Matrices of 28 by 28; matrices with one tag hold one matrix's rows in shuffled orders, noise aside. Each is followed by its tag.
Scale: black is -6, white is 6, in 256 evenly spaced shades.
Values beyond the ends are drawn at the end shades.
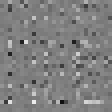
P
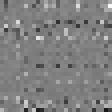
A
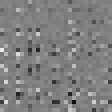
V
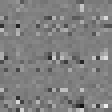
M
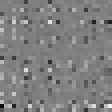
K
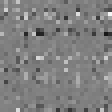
A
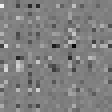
V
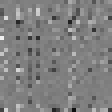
V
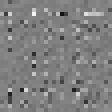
P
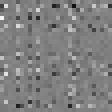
V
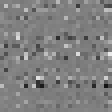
A
